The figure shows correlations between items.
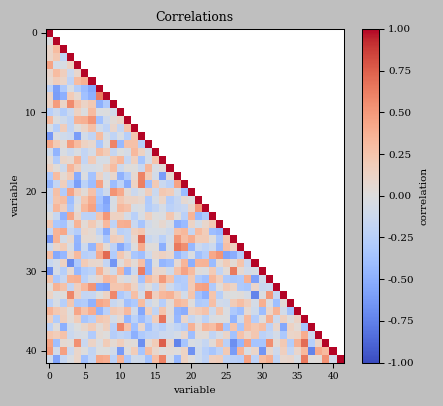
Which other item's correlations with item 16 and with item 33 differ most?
18
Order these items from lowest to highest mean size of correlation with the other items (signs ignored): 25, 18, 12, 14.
12, 25, 14, 18
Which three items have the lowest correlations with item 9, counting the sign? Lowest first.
29, 7, 19
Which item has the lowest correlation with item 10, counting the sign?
40
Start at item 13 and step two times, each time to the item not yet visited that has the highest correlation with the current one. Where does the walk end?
30
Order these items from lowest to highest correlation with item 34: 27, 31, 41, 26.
31, 41, 26, 27
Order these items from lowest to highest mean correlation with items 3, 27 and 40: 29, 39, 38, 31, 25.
29, 39, 31, 25, 38
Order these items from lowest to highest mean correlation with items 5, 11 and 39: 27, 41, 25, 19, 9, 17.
19, 27, 25, 41, 17, 9
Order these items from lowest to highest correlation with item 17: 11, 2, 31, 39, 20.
2, 11, 39, 20, 31
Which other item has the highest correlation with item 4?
39
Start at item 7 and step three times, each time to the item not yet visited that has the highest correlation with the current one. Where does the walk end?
24
